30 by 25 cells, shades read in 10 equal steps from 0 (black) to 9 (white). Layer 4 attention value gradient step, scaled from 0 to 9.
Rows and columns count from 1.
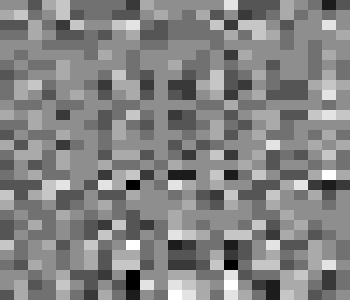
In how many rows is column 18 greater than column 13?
9
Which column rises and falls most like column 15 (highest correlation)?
2
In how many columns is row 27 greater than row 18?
9
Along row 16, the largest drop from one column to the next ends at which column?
17
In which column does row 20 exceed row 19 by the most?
10
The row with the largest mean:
3
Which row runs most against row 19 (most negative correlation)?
12
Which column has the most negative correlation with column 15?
20
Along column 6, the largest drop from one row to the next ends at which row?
4
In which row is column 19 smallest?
29
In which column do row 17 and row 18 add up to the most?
24
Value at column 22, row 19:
8
